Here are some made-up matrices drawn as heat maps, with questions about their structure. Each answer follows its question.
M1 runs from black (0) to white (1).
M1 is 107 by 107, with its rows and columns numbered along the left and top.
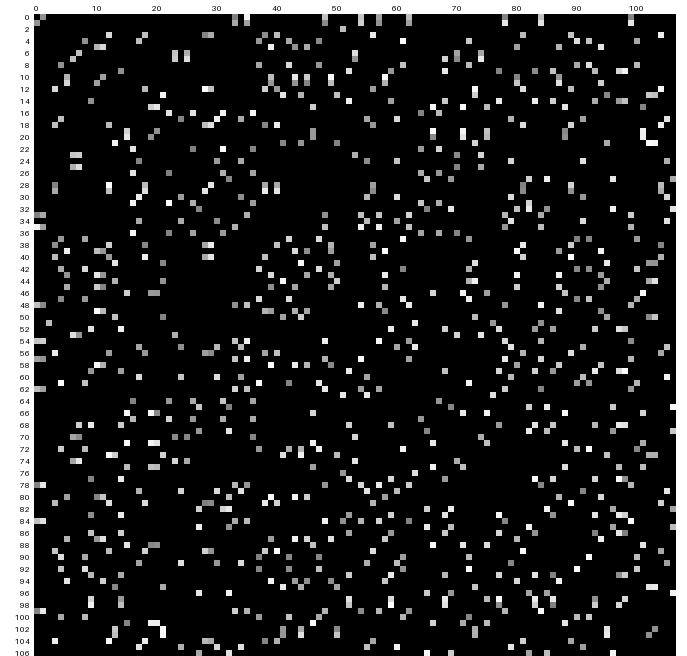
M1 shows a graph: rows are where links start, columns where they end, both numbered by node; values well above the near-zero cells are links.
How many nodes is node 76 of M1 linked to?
2
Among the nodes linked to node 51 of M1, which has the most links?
node 84
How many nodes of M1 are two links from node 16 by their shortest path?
2
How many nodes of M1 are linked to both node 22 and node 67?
5
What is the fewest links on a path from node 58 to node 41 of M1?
5
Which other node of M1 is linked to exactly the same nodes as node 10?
node 94
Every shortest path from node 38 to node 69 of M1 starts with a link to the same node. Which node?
node 49
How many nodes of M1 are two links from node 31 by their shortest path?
8
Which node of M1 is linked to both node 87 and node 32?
node 80
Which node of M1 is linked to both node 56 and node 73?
node 12
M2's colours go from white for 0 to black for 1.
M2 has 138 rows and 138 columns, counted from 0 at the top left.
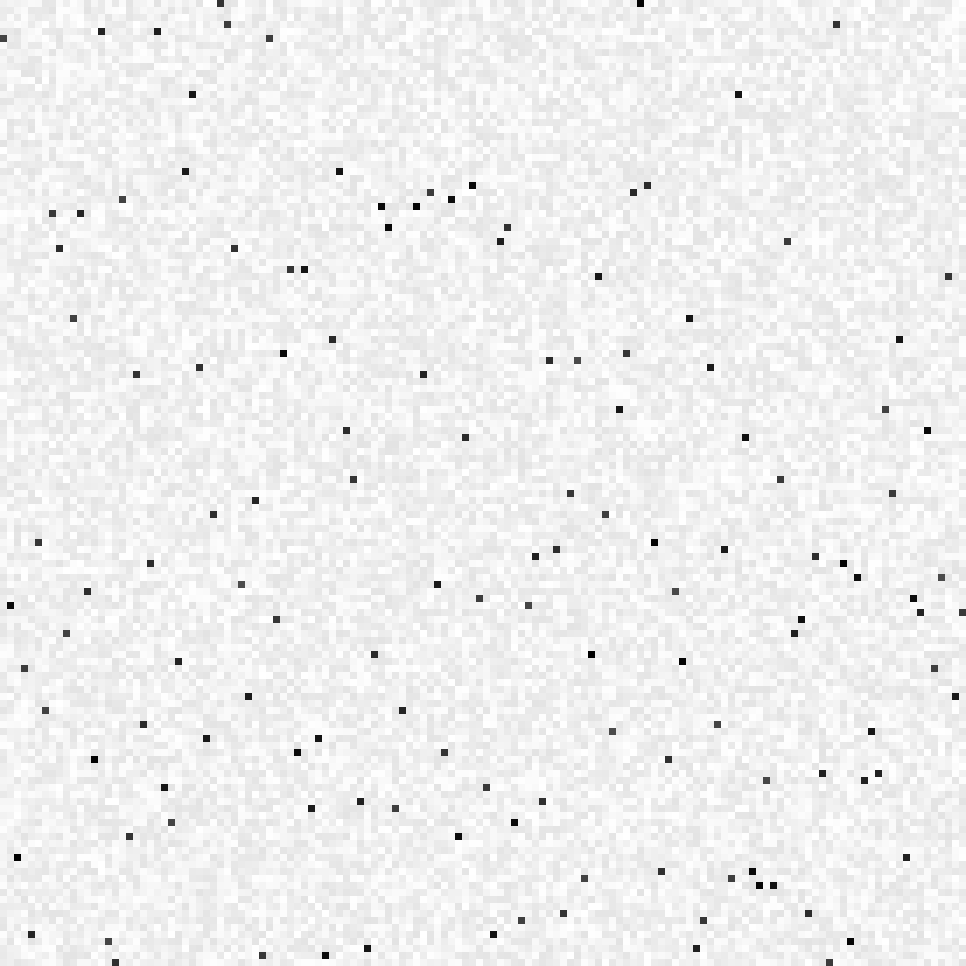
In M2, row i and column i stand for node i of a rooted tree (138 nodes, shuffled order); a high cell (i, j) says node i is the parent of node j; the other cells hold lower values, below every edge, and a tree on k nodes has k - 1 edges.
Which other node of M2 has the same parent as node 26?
48
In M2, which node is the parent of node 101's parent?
135
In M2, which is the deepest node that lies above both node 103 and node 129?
51
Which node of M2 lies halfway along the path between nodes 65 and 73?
108
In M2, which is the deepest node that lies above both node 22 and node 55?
95
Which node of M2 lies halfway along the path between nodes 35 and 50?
39
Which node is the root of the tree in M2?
58
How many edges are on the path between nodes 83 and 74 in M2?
5
